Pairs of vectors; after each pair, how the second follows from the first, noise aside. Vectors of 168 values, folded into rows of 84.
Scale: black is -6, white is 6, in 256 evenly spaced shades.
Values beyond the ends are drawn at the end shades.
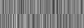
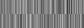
reversed, negated.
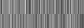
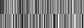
reversed, scaled up.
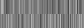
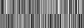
negated, scaled up.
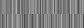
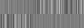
reversed, negated, partly zeroed.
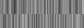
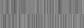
shrunk.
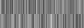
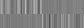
wrapped around, partly zeroed.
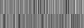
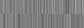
shrunk.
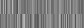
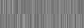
shrunk.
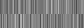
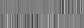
reversed, negated, partly zeroed.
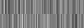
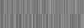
wrapped around, shrunk.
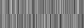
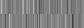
reversed, negated, partly zeroed.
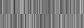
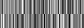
reversed, scaled up.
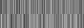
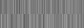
shrunk.
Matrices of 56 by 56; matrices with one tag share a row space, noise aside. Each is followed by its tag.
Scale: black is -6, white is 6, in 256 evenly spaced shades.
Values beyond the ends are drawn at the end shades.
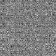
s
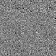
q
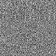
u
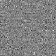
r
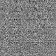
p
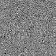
q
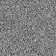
u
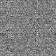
s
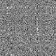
s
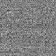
r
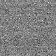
p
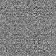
p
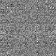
s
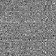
r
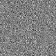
u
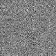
u
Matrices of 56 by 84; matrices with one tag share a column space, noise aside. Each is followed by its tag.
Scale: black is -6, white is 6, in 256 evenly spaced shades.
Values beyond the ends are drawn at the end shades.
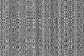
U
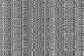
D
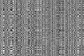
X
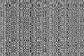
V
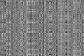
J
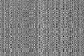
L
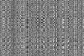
U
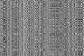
D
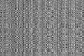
L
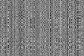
U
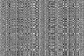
D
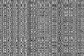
V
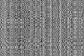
U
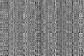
J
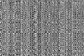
J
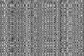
V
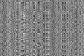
J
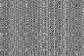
D
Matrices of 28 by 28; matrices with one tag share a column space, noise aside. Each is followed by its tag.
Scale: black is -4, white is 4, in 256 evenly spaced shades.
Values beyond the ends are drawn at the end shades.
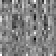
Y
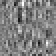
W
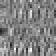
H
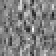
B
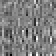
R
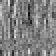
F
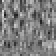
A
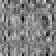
Y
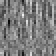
F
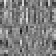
W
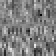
H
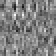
B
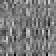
R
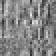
F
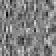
B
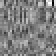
W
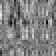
F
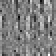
Y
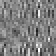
H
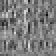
A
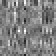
W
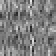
B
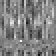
F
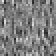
R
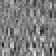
H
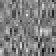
H
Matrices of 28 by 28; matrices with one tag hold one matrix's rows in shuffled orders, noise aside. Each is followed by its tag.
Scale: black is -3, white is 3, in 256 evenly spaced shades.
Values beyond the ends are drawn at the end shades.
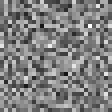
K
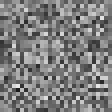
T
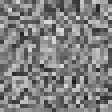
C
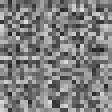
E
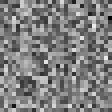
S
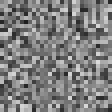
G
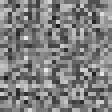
E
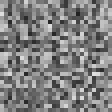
E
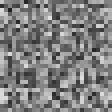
E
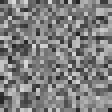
G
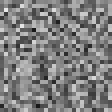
S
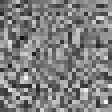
G
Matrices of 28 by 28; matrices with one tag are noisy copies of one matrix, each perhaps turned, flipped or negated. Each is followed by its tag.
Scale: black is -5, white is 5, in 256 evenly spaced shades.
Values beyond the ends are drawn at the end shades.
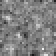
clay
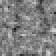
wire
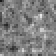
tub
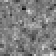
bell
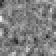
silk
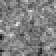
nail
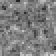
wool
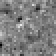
clay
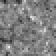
nail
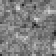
clay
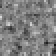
bell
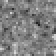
nail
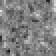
wool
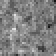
tub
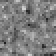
bell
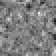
silk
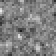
clay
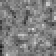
wool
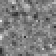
silk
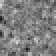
silk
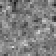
nail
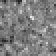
nail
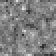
bell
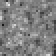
wool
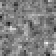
bell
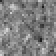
tub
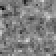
wire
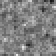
bell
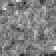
wool
